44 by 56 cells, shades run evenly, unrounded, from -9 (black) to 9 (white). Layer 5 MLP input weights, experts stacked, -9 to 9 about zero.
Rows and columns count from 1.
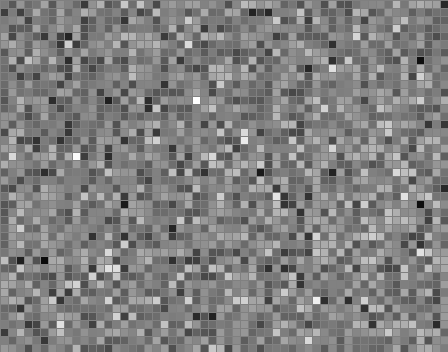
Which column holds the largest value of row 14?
41
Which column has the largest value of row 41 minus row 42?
24
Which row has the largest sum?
20
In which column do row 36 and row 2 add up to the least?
34
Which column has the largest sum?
40
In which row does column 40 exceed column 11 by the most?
3
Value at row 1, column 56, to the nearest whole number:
-6
